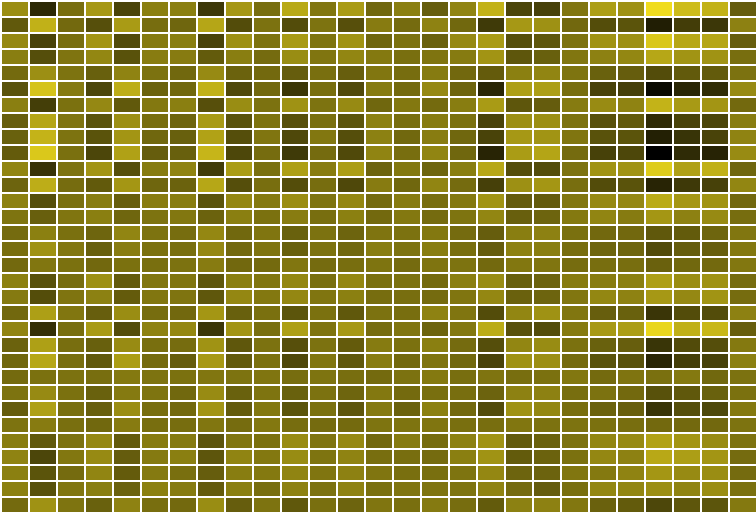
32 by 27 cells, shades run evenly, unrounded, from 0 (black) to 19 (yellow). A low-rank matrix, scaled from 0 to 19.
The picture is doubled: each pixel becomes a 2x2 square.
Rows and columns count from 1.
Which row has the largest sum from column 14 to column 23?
21
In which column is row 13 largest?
24
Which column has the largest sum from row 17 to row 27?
2
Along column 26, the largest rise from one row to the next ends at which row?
11
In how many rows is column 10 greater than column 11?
17
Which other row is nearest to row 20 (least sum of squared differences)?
22
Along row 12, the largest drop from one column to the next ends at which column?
9
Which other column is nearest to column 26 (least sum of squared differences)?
18
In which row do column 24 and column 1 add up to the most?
1
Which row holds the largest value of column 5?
6
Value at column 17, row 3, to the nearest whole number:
12
